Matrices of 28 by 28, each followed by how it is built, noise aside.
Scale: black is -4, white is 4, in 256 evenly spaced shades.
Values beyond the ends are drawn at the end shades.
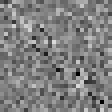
banded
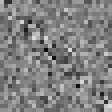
banded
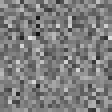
low rank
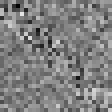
banded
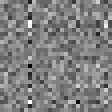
low rank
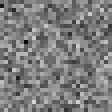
noise
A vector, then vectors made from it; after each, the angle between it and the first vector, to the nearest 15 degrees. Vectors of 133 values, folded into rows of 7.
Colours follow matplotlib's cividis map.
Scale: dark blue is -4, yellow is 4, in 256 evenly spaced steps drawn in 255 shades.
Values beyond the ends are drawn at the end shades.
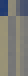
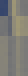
45 degrees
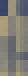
30 degrees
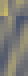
120 degrees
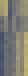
120 degrees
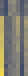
60 degrees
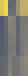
165 degrees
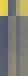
165 degrees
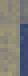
90 degrees
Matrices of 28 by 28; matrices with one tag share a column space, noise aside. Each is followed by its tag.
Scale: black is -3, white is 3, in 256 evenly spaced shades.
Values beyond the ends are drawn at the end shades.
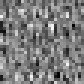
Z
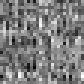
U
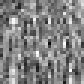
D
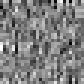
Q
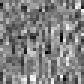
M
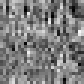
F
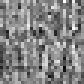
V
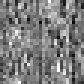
D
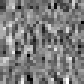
M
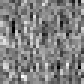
U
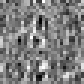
U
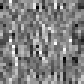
M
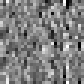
Q
